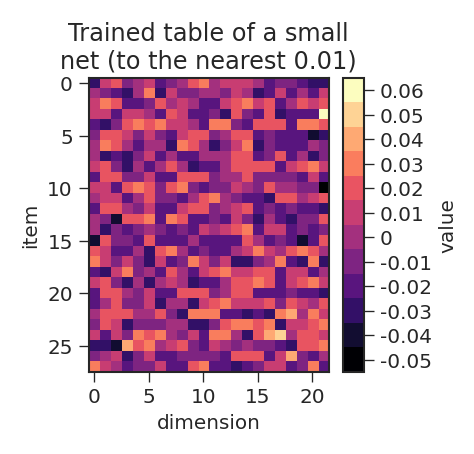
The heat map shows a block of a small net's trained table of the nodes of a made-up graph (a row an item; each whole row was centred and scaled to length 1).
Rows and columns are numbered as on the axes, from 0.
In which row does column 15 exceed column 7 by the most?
26
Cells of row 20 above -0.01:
10
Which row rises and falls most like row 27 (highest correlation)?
17
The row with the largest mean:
24
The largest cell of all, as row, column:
3, 21
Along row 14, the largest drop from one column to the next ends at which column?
15
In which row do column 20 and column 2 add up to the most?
22
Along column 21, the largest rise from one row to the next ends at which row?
11
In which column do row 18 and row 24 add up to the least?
1
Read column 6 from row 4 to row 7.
0.03 -0.01 0 -0.02
